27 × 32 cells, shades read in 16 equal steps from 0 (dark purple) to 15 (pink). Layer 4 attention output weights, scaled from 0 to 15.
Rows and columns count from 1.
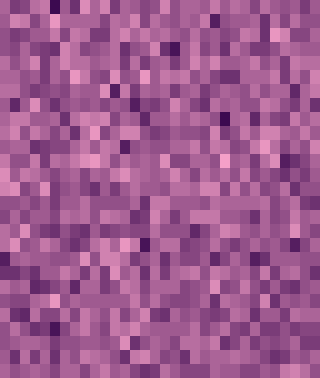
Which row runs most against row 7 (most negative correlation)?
20
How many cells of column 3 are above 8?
11
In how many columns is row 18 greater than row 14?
12
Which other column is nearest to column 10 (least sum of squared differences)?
25
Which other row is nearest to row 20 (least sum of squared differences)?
15
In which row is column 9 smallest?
17
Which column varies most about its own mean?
6
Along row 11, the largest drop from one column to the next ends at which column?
13
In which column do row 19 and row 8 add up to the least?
14
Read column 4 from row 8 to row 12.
13 8 11 4 11
